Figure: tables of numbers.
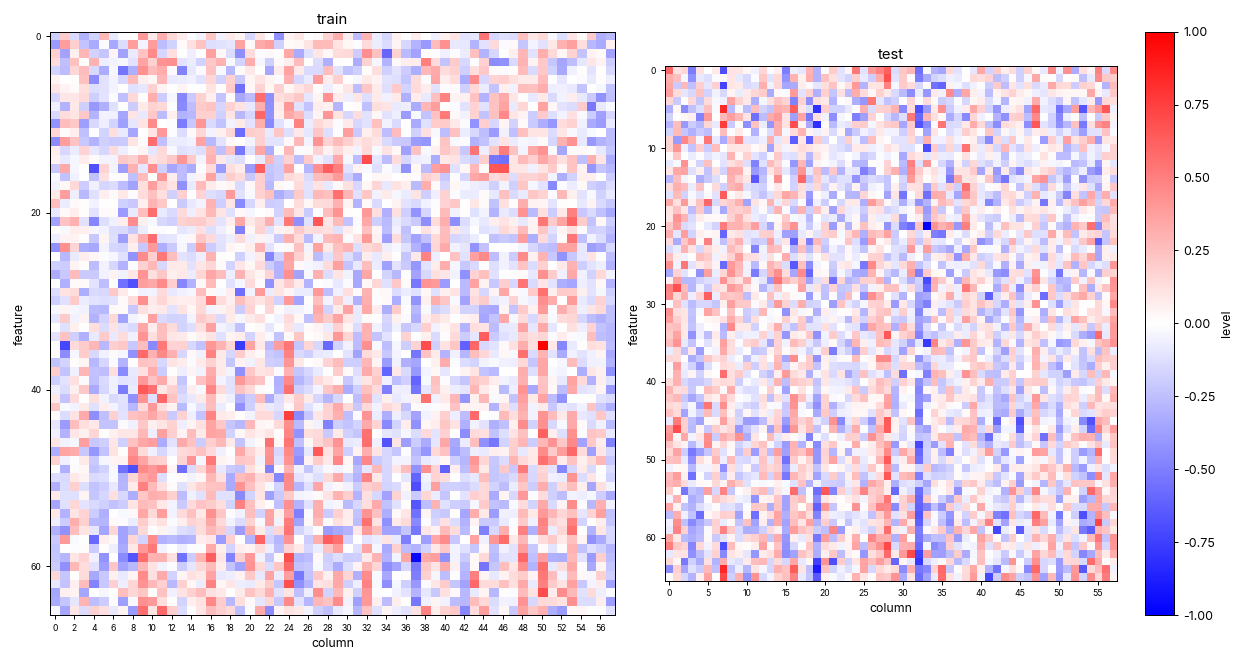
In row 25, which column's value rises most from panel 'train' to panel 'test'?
8
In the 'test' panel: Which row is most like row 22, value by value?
9
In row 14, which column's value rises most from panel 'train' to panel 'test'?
31
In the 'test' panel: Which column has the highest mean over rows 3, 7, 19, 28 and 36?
1
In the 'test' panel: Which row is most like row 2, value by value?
21
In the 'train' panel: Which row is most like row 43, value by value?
62
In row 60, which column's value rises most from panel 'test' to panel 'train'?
32
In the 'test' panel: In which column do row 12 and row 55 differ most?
55
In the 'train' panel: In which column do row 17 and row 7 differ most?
40
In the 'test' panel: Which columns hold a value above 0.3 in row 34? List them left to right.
1, 28, 55, 57
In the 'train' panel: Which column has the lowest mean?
37
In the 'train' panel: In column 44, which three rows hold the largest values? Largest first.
34, 0, 25
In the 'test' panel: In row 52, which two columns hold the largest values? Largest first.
28, 55
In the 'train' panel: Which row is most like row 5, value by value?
13
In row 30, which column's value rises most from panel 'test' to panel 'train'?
50
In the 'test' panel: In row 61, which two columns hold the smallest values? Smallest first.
7, 32
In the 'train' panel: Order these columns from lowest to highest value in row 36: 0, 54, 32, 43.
54, 0, 32, 43
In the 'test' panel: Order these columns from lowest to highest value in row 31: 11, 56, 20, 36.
11, 56, 20, 36
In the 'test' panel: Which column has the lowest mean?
32
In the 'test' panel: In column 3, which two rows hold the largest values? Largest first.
22, 9
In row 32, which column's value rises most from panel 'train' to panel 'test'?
57
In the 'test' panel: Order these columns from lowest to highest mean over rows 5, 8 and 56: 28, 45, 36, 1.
36, 45, 1, 28
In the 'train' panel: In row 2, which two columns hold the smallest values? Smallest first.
34, 19
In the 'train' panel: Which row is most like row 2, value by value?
38
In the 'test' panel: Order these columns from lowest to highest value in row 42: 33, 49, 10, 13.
33, 13, 49, 10
